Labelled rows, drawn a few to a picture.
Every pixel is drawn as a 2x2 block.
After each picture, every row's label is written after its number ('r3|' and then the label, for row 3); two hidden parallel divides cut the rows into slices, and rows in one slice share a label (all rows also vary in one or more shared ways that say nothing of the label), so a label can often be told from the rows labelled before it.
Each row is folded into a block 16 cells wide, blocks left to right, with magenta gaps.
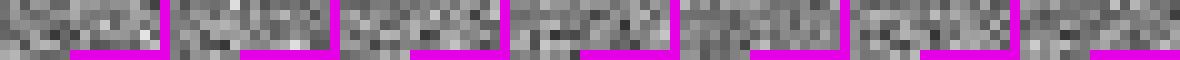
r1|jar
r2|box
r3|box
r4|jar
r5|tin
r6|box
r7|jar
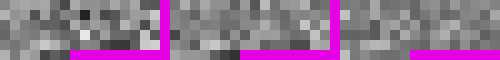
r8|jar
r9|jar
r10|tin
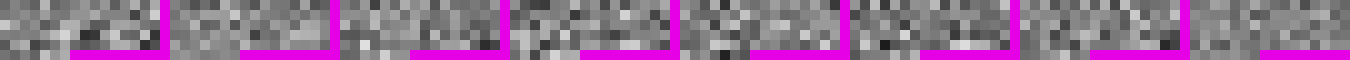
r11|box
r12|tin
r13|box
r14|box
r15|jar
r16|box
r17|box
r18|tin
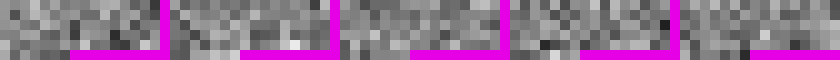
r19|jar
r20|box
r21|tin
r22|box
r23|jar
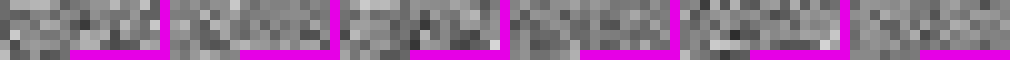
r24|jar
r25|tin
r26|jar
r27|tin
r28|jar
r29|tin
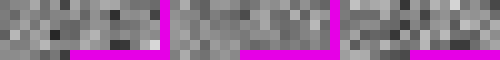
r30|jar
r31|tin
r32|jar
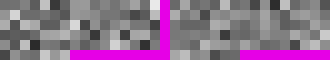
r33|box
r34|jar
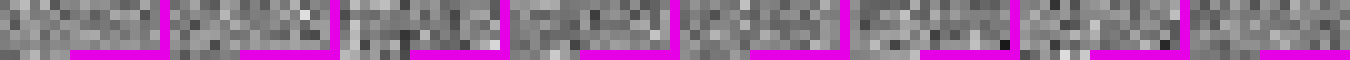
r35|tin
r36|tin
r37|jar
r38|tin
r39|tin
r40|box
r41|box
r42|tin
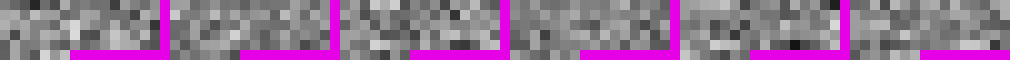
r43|box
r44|tin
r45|jar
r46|tin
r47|jar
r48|box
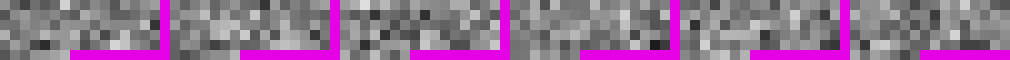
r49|box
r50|box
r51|jar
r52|box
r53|box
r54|jar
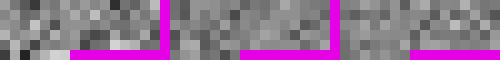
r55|box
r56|tin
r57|tin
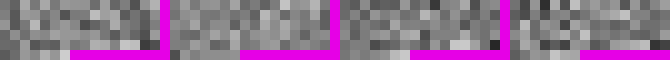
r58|box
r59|tin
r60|box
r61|box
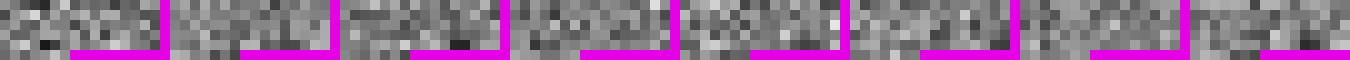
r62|box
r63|jar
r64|jar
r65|tin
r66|jar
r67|box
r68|tin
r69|jar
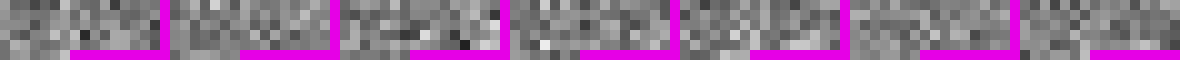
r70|box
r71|tin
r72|jar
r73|jar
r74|box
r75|tin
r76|box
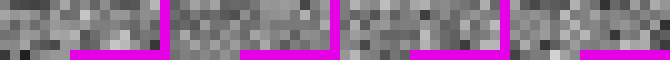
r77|box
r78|tin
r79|jar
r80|box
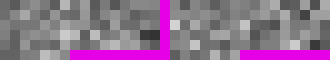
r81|box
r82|box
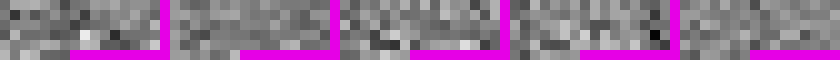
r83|jar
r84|tin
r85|box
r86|box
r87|tin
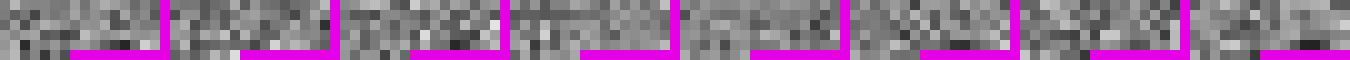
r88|jar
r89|box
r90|jar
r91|tin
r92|tin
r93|jar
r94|jar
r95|jar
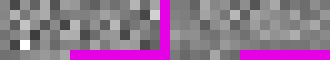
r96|box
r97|tin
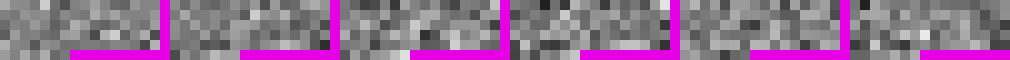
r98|tin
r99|box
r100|box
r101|box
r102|jar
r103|box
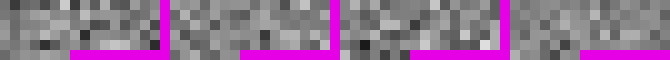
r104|box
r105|tin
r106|jar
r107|tin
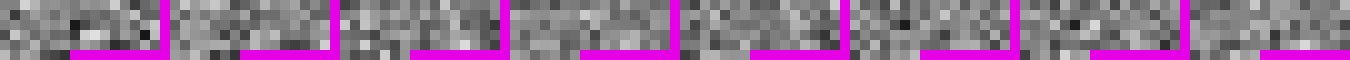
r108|jar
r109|jar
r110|box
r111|tin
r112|box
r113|box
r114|box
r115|box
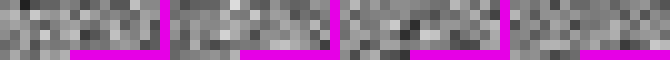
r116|box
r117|box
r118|jar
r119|jar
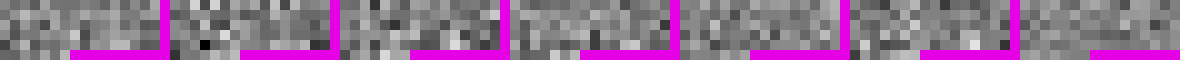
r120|box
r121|box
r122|box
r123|box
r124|tin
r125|box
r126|tin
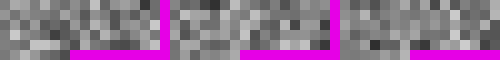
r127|jar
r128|box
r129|box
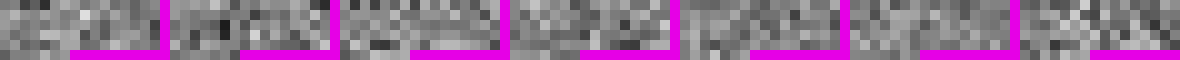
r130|box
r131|jar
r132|box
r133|jar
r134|tin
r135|tin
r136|box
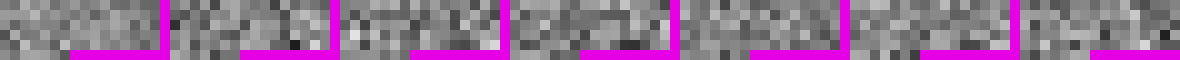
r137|tin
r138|jar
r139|jar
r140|jar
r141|tin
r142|jar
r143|box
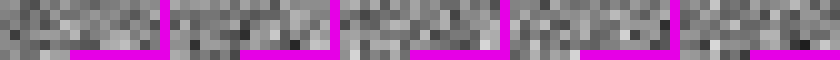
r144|box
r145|jar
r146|jar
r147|box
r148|jar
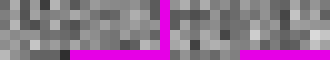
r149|jar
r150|jar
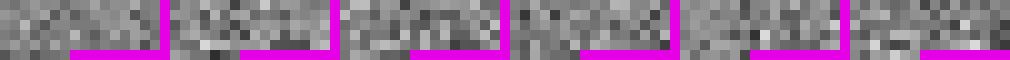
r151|tin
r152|jar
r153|jar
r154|tin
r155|jar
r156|box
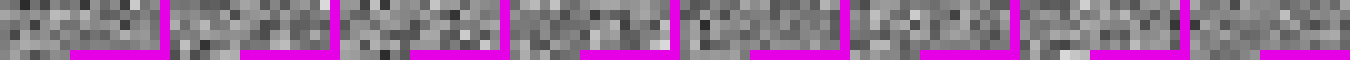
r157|tin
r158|box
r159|jar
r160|jar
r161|tin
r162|tin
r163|box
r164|tin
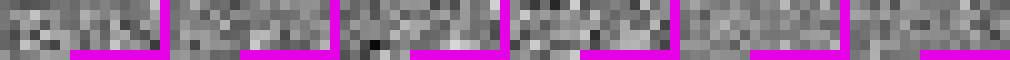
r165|box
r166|jar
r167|box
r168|box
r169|tin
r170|tin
